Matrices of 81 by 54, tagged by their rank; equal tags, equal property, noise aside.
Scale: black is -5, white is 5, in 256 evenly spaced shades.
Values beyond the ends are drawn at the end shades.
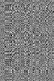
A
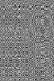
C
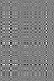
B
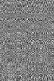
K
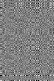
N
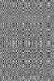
N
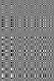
B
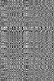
N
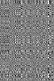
A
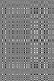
B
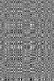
N
